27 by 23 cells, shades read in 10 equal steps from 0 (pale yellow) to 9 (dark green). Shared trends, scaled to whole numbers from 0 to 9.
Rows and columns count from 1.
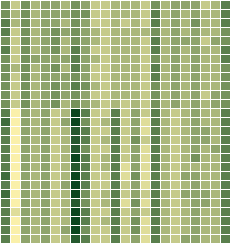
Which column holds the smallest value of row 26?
2
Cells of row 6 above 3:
10
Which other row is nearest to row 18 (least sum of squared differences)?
25
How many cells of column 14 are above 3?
15
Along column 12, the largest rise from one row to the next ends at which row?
13
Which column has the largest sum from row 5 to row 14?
8
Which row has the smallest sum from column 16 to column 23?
19
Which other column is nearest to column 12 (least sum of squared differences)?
9
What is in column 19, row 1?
4
